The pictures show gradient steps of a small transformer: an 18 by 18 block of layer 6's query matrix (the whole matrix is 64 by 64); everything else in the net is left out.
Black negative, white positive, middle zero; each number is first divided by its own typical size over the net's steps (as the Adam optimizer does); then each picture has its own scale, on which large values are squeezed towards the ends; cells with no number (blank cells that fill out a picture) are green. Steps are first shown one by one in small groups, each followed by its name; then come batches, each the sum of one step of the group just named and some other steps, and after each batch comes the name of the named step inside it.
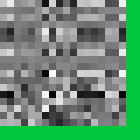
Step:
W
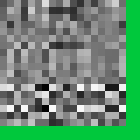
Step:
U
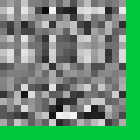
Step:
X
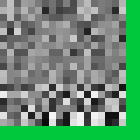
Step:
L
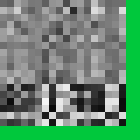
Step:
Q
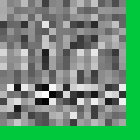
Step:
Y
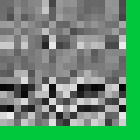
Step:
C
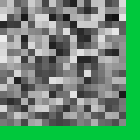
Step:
W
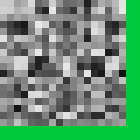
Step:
X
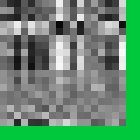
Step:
U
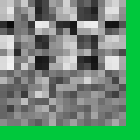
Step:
C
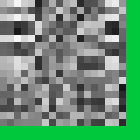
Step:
Q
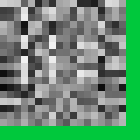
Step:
C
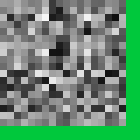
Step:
C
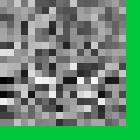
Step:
X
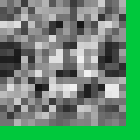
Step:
U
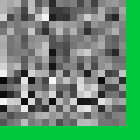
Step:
U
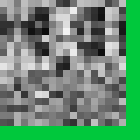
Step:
Y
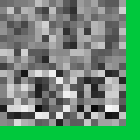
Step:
X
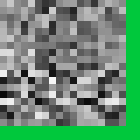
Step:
X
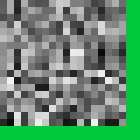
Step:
U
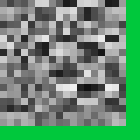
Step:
C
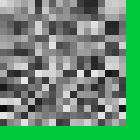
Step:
C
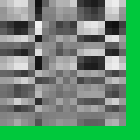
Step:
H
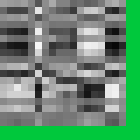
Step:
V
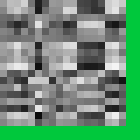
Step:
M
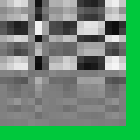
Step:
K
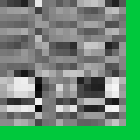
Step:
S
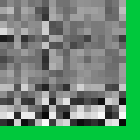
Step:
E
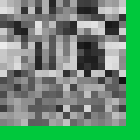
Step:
M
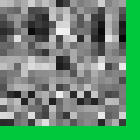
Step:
E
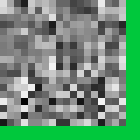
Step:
S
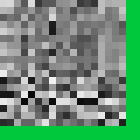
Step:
E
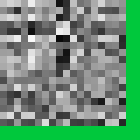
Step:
E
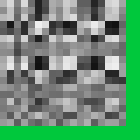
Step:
K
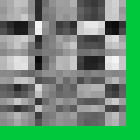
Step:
H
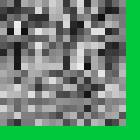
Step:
V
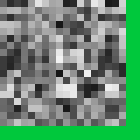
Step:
S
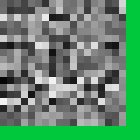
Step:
V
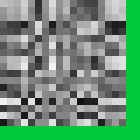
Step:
H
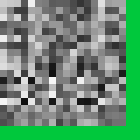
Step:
V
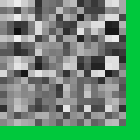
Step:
H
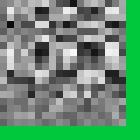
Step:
M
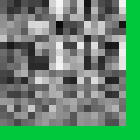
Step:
K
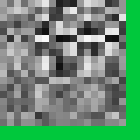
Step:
M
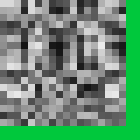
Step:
V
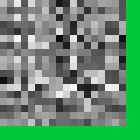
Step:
M
